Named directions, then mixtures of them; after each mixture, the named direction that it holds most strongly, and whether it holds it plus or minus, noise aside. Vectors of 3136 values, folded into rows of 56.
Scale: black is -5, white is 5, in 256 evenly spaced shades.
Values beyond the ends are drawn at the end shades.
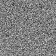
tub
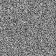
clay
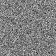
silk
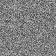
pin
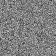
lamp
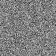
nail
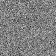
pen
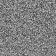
pin, plus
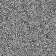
nail, minus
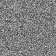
pin, plus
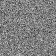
pen, minus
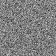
silk, plus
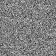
silk, minus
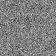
pen, plus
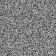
silk, minus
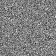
silk, minus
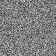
pen, minus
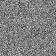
pen, minus
